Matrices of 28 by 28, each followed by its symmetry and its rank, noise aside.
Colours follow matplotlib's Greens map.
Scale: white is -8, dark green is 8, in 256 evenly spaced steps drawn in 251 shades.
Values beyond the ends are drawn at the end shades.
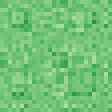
symmetric, rank four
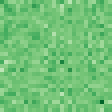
symmetric, rank three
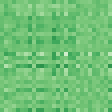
no symmetry, rank two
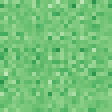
antisymmetric, rank four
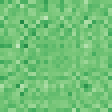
symmetric, rank four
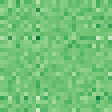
symmetric, rank three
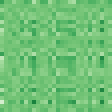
no symmetry, rank two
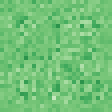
symmetric, rank four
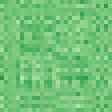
no symmetry, rank two
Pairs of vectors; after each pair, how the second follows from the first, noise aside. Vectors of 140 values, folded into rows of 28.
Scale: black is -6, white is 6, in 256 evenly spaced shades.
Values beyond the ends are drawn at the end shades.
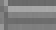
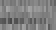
reversed, negated, partly zeroed.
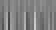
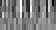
reversed, scaled up.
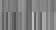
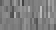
reversed, negated, partly zeroed.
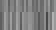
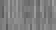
reversed, negated, shrunk.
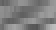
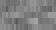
wrapped around, shrunk.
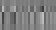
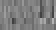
reversed, partly zeroed.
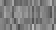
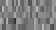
shuffled.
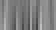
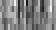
reversed, scaled up.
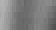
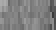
reversed, negated, partly zeroed.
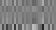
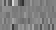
reversed, negated, partly zeroed.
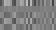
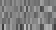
reversed.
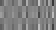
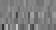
reversed, partly zeroed.
